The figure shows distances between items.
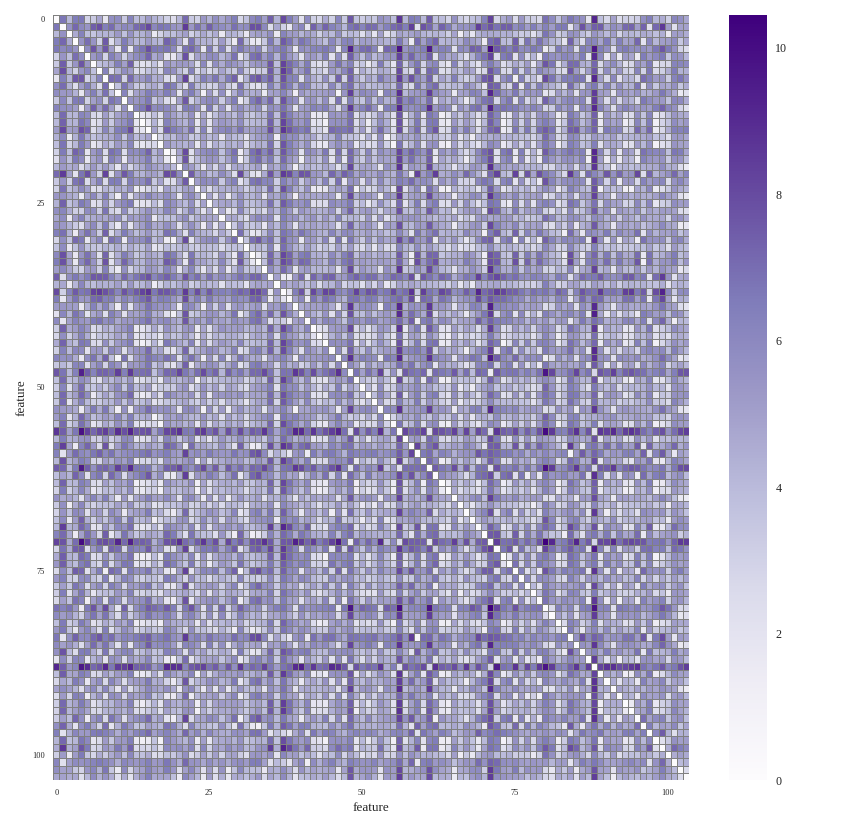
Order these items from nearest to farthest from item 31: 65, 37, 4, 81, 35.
65, 81, 4, 35, 37
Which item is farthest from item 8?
88
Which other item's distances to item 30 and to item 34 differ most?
75
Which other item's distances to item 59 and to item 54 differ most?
84
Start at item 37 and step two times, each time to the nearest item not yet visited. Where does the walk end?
38
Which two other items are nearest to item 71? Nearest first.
48, 61
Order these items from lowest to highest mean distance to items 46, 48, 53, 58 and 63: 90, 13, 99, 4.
13, 4, 99, 90
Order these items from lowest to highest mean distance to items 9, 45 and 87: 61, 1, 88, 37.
1, 61, 37, 88
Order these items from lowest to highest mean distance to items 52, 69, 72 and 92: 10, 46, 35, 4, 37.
10, 46, 4, 35, 37
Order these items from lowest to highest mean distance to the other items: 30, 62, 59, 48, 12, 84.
30, 62, 12, 59, 84, 48
